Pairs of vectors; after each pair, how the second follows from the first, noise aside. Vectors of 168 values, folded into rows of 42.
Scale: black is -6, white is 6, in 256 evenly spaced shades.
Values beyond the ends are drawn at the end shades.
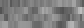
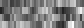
scaled up.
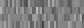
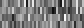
wrapped around, scaled up.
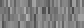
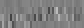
reversed, partly zeroed.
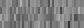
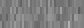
negated, shrunk.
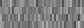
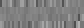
partly zeroed.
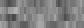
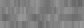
wrapped around, shrunk.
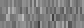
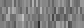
copied.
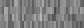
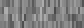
copied.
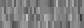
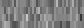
copied.
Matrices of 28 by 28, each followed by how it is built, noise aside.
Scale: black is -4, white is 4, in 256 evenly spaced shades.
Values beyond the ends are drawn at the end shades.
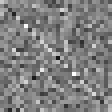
diagonal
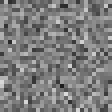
noise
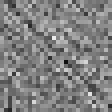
Toeplitz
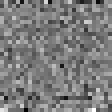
uneven rows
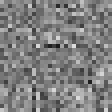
low rank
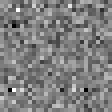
uneven rows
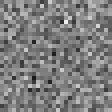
noise
